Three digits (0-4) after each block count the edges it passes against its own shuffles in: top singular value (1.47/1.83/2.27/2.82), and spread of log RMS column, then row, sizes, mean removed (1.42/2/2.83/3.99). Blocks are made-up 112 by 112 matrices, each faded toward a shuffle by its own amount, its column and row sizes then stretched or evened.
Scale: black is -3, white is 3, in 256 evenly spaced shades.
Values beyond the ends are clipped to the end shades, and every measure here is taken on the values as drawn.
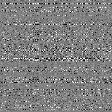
3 1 4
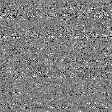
0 1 3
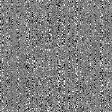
0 4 1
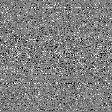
1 0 3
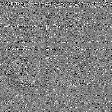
2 2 3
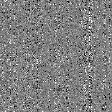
1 3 0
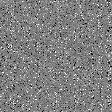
0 2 0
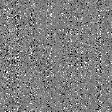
1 3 1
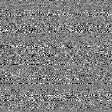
2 1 4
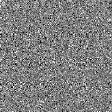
2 2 2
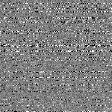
2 0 4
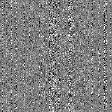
0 4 1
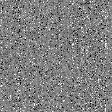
0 2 0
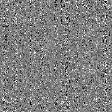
0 3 1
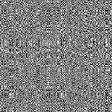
4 3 2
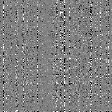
3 4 2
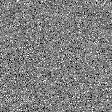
1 0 1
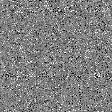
1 1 2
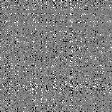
0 3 3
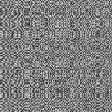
4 2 0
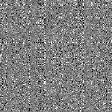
2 3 2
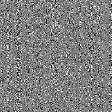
2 3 0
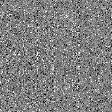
2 2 0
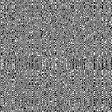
4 3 0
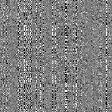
4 4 0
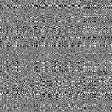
4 2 4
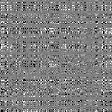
4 3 4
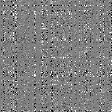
2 4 3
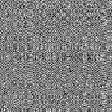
4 0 0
